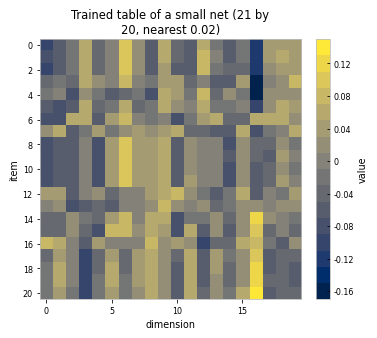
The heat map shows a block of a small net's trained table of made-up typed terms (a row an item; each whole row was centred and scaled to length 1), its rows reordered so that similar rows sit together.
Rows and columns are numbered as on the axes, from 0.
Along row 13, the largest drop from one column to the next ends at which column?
2
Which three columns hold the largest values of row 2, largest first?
6, 12, 3
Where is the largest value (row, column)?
20, 16
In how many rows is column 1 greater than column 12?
8
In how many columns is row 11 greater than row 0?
8
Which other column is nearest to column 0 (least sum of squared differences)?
4
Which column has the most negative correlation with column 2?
9
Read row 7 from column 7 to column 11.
0.04 0.02 0.04 0.06 -0.04
